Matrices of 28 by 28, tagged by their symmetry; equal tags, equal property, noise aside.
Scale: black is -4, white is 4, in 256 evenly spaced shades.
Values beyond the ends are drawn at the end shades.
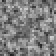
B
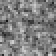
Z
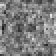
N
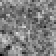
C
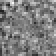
Z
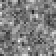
B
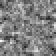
B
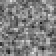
Z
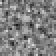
Z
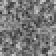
B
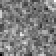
C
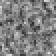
B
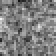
Z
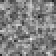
C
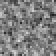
Z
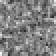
B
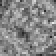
C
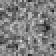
N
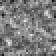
B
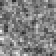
C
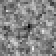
C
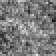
B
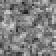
Z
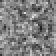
N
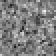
C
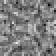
N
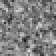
Z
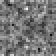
N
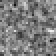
C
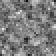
B
